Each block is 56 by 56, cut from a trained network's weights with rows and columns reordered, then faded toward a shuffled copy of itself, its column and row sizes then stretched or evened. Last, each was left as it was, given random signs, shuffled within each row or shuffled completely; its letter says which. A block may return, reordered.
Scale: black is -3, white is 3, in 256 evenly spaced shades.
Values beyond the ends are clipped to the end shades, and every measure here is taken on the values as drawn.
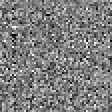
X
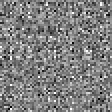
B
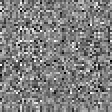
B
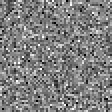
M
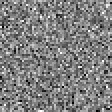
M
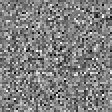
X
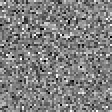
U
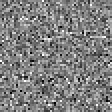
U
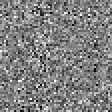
X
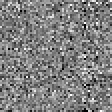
X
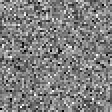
M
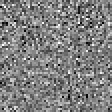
X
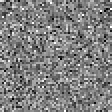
M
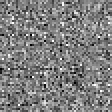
X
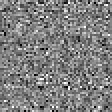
B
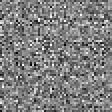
B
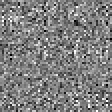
B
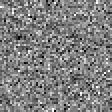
M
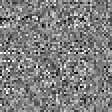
B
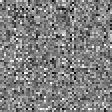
B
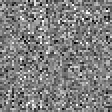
X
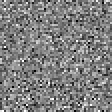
U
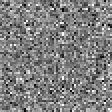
B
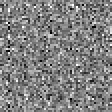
X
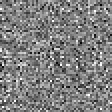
B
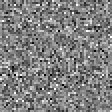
U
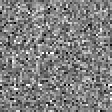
U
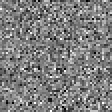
X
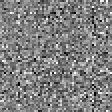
X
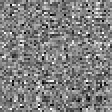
B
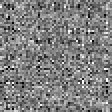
B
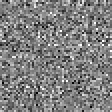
U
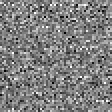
U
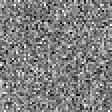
M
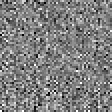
B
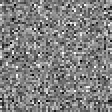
X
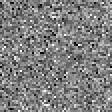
M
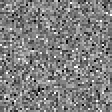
M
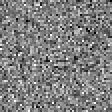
M
